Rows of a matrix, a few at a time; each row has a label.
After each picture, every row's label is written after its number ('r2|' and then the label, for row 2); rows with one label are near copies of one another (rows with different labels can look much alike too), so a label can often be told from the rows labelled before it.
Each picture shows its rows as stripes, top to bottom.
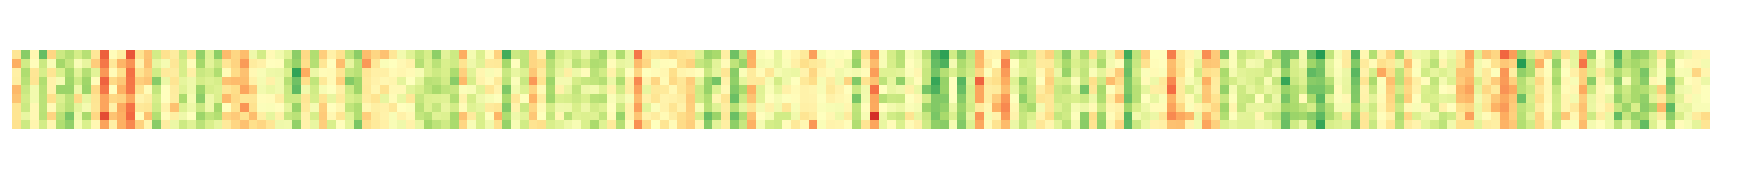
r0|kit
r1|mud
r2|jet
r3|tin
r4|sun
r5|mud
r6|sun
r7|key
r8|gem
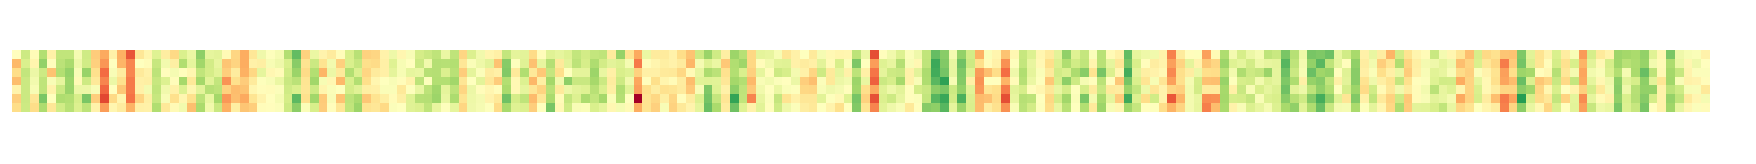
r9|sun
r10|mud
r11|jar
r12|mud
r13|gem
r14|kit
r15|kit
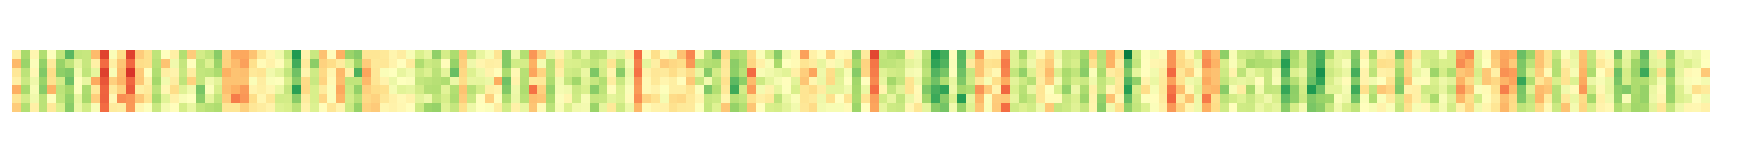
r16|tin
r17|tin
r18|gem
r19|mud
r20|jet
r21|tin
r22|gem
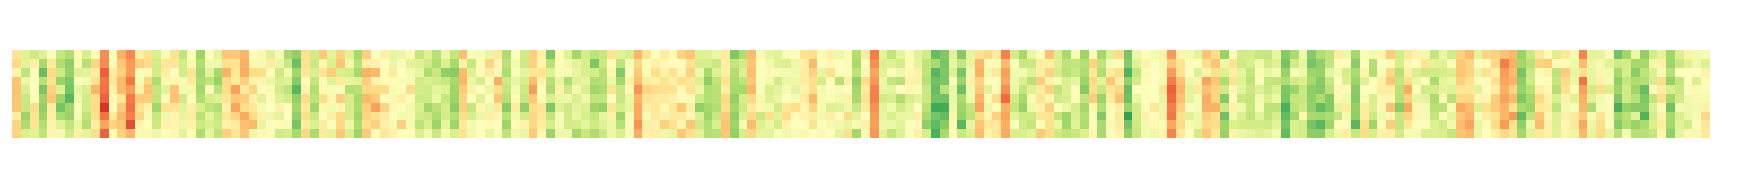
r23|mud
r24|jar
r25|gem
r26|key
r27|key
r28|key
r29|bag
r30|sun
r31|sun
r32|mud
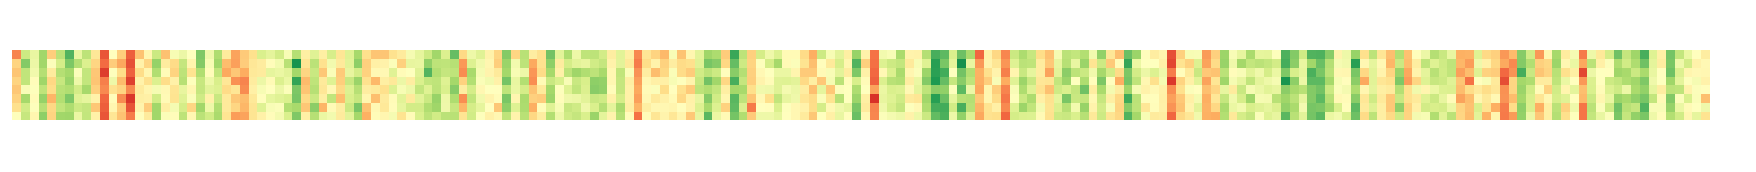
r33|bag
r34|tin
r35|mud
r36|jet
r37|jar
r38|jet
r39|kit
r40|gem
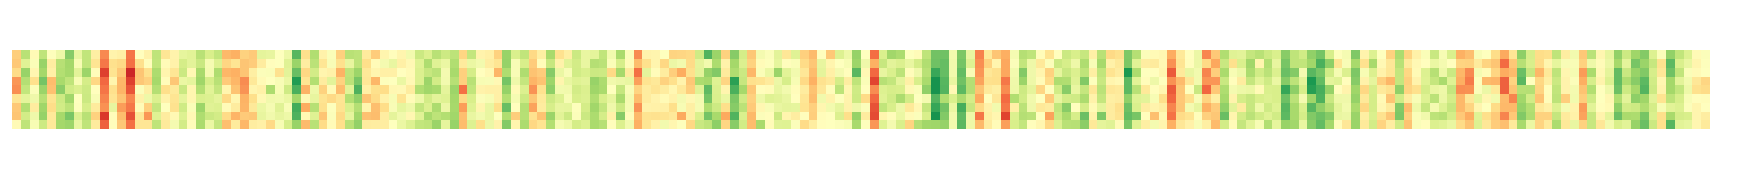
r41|tin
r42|jar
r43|tin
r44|jet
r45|jet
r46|gem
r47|jet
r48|bag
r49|jar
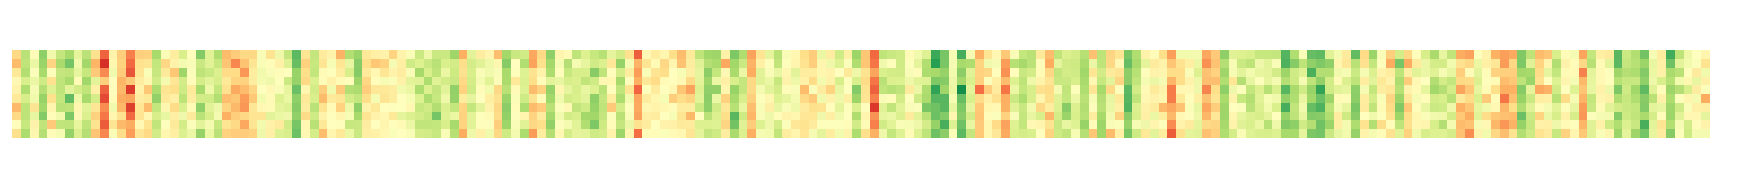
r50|tin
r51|bag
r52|sun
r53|gem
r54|tin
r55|gem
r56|jet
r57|mud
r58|jar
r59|tin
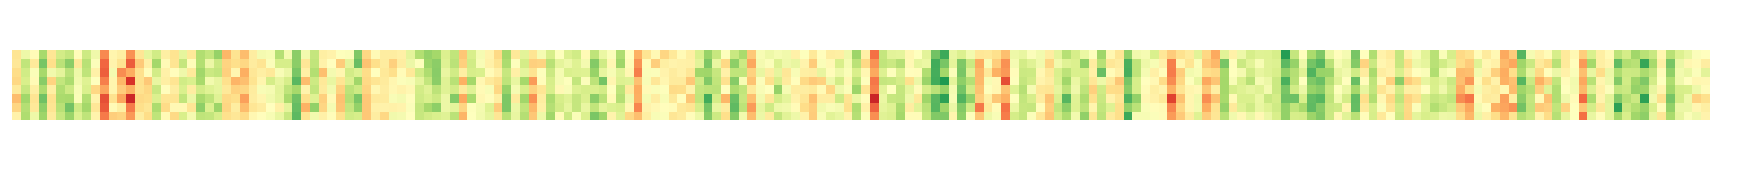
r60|gem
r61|gem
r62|sun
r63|jet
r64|tin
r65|jet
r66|kit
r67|key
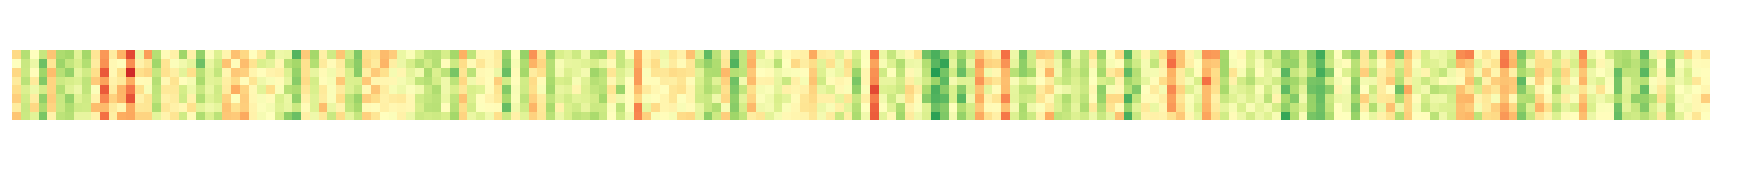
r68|jet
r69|kit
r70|bag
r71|kit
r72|bag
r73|jet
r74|kit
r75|mud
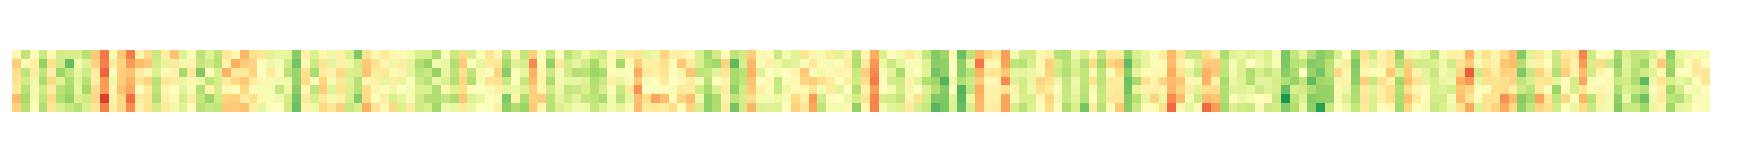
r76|sun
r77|key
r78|mud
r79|jet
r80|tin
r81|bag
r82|kit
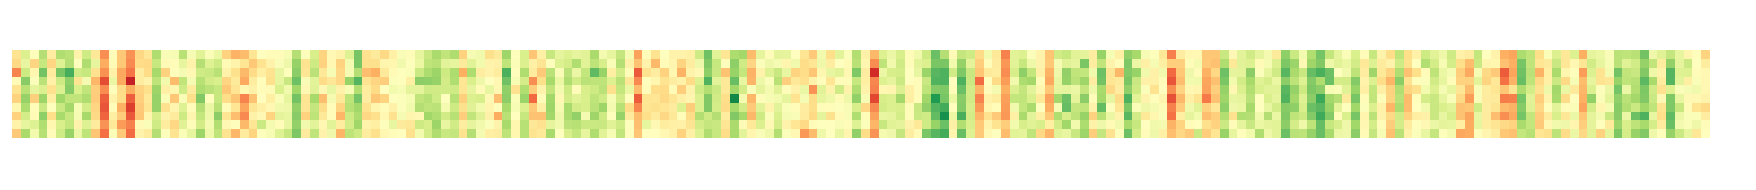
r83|gem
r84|gem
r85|bag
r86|sun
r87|bag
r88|kit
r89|sun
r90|jar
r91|sun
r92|tin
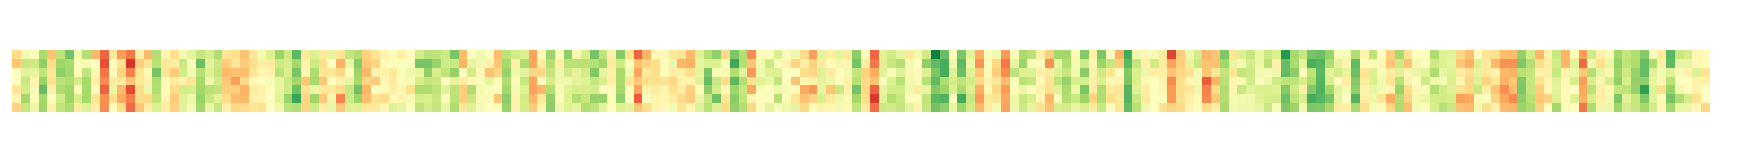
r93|key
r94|mud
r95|gem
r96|kit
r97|gem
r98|tin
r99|mud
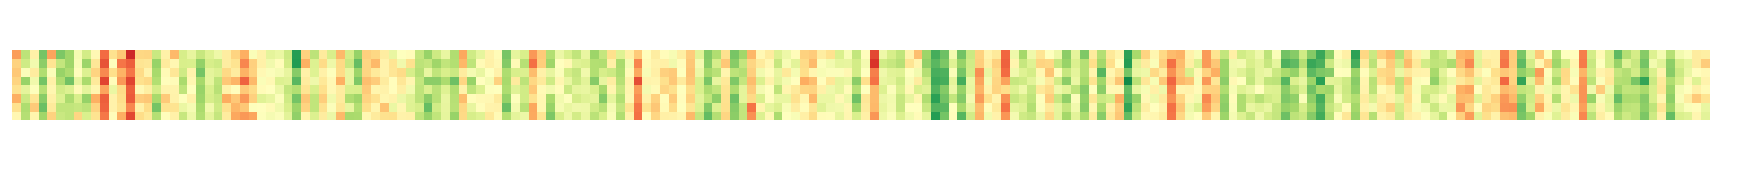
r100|jet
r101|jet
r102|sun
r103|gem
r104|sun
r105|kit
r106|kit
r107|sun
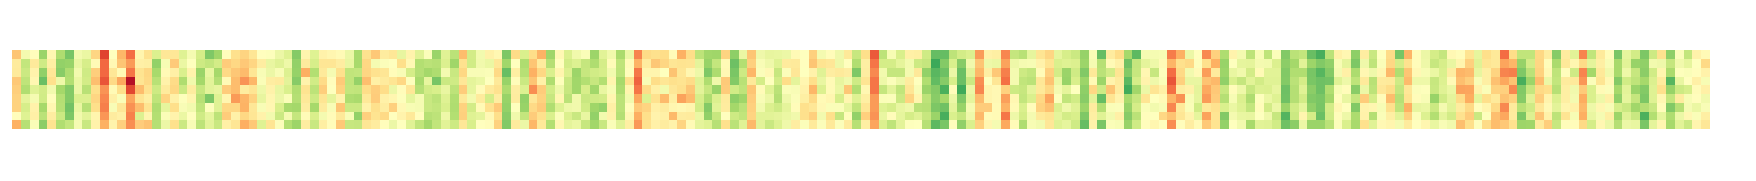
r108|bag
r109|gem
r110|kit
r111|sun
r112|tin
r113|bag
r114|jar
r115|gem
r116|jar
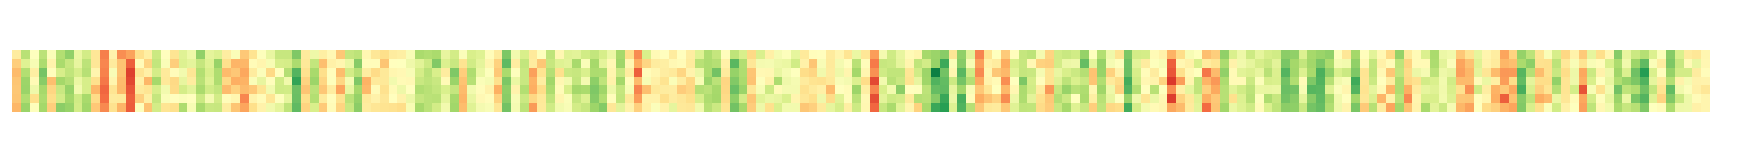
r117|sun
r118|jar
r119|tin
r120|jet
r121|mud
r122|jar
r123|jet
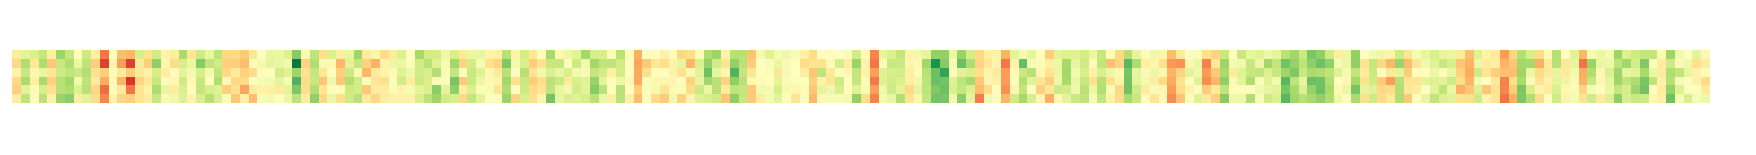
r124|mud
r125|jet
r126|kit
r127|jet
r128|jar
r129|bag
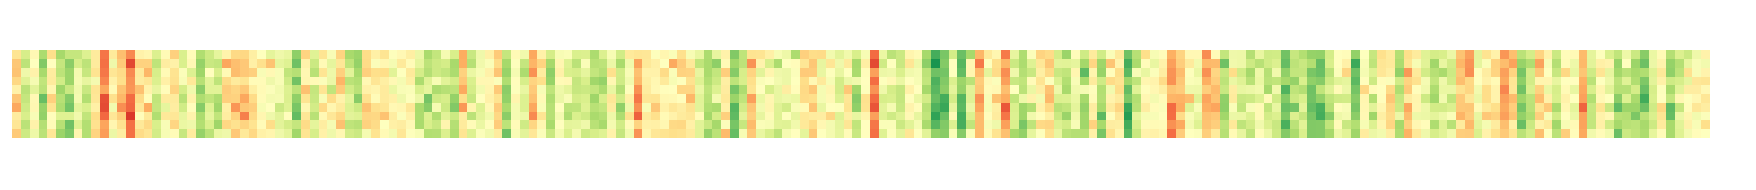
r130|jet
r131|tin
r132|key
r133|jet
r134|mud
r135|gem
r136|key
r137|sun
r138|key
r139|bag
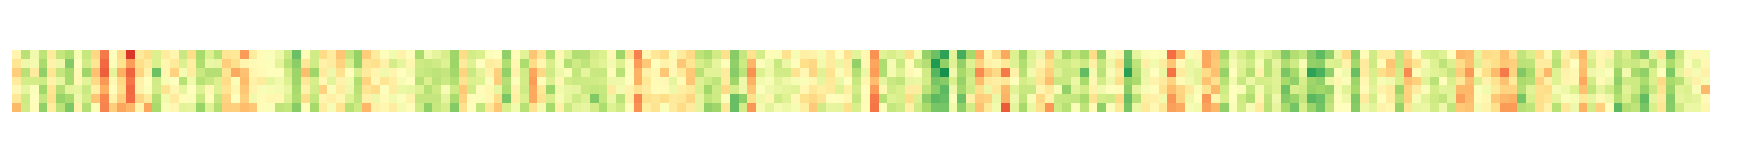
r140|sun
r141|mud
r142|jar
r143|mud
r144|jet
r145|jar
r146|key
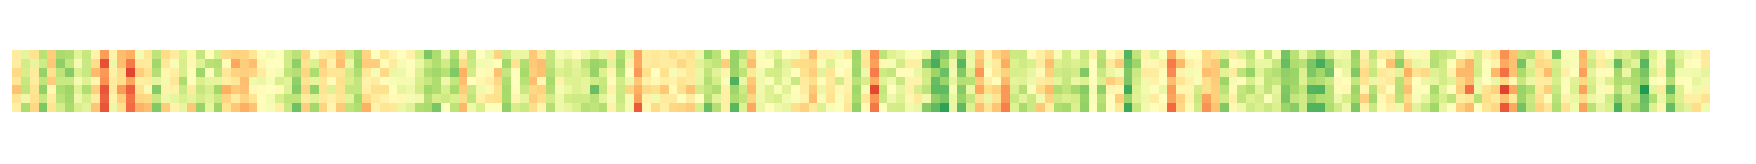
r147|gem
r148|bag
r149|jar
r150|jet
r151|jar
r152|gem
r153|kit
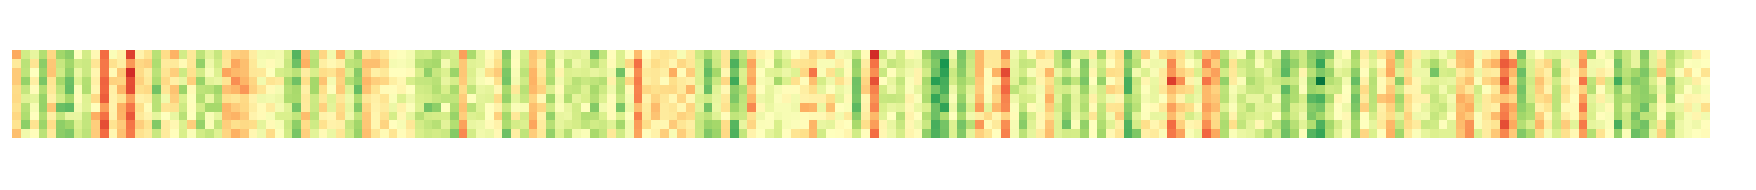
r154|jet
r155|kit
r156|gem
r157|kit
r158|gem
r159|mud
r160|gem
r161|mud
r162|kit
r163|bag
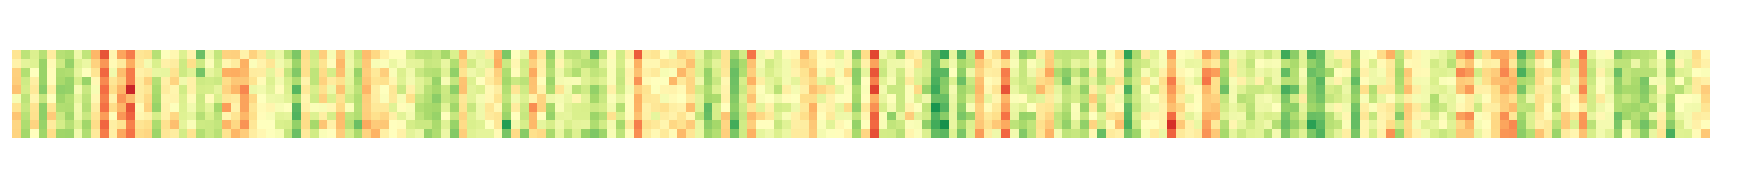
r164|mud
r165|mud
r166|mud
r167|kit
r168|jet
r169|gem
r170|gem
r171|jet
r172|kit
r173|bag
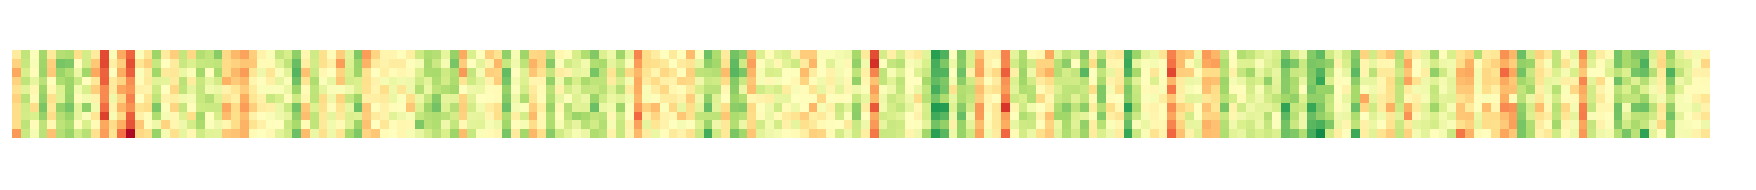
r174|gem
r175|key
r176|jar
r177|mud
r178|sun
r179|jet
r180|gem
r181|mud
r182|sun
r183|jet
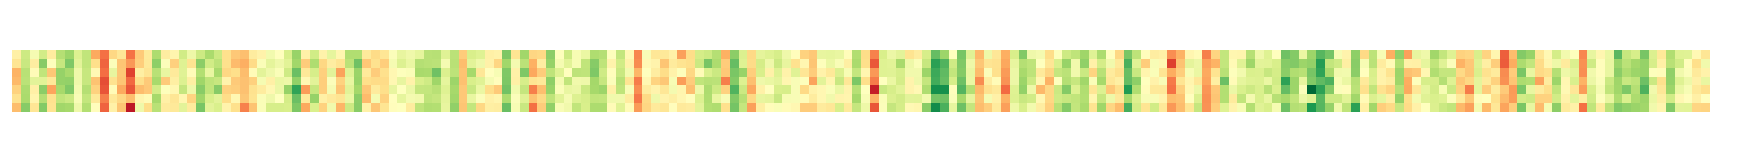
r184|bag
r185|kit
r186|jet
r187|bag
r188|jet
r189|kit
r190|jet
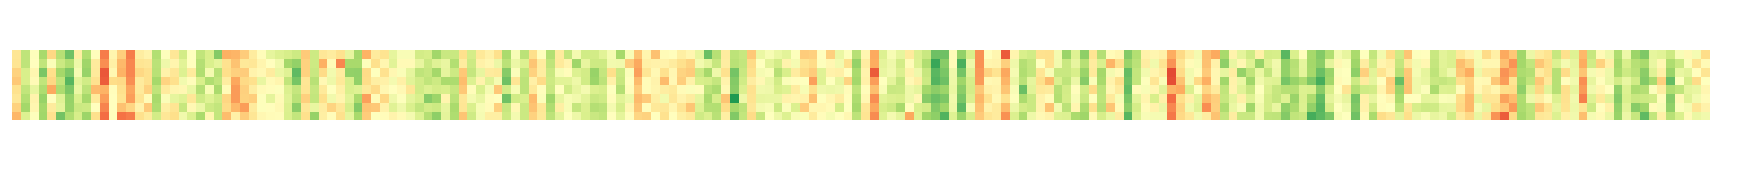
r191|gem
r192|tin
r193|jar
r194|bag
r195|key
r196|kit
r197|tin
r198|jar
